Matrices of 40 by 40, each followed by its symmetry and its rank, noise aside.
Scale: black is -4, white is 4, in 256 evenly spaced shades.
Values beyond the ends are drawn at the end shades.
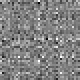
no symmetry, rank four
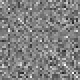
symmetric, rank four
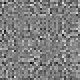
antisymmetric, rank four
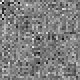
symmetric, rank five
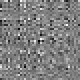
antisymmetric, rank four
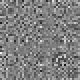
symmetric, rank six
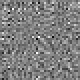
antisymmetric, rank six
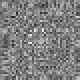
symmetric, rank six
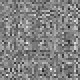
no symmetry, rank six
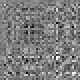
symmetric, rank five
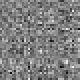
antisymmetric, rank six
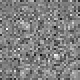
symmetric, rank six
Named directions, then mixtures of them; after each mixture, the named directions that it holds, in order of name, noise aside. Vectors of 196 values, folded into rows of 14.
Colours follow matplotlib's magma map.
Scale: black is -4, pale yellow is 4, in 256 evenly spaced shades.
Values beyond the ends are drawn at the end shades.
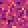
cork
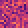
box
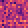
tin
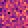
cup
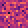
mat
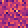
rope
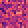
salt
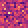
mat.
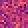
box.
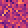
box, cork, rope.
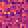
mat, salt.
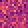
box, salt.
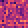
tin.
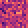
salt.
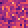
box, cork, mat.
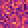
box.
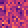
cork, cup, tin.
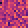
cork, rope.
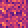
salt.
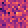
cup, salt.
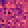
cup, mat, tin.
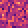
cork.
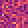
box.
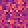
cork, rope, tin.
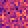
cup.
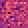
cup, mat.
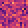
box, cork, salt.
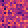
mat, tin.
